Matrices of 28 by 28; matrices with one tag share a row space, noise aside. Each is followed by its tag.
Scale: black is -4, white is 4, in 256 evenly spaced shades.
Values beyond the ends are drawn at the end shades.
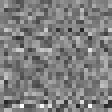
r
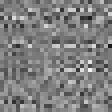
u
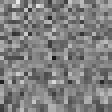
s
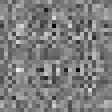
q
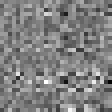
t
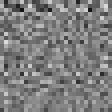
r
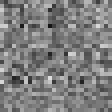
s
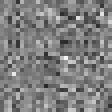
t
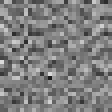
s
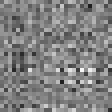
u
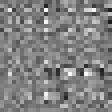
t
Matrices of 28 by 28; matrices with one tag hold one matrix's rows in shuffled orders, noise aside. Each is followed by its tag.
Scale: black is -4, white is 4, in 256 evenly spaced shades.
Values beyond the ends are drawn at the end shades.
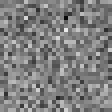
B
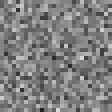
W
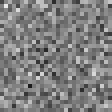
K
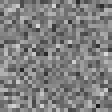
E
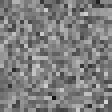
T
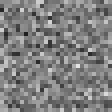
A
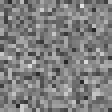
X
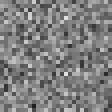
B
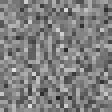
B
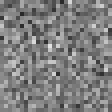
E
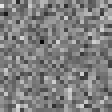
W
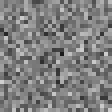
W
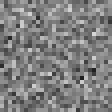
X
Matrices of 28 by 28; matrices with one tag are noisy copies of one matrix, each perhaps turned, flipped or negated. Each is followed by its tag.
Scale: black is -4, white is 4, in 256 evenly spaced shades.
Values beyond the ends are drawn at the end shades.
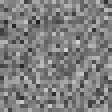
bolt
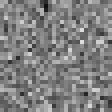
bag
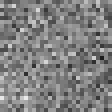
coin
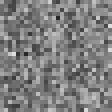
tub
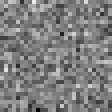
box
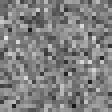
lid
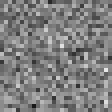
tub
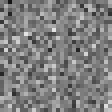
box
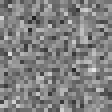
lid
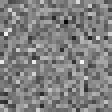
bolt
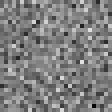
bolt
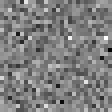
lid
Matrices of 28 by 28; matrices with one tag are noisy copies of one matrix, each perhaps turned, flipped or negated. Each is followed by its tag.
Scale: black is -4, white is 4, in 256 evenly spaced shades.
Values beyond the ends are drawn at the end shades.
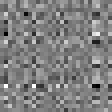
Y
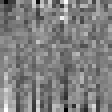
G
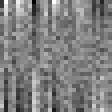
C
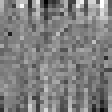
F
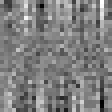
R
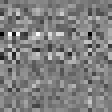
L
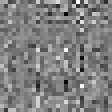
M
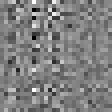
L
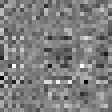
M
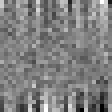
F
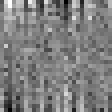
F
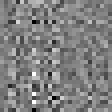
L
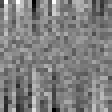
C
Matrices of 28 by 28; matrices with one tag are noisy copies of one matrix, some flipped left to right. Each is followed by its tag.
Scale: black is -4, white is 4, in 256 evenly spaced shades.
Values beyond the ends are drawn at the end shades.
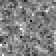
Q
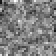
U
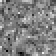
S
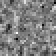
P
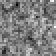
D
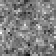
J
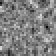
P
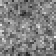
J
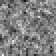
Q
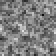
Q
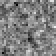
D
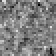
D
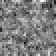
U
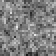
J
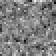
U
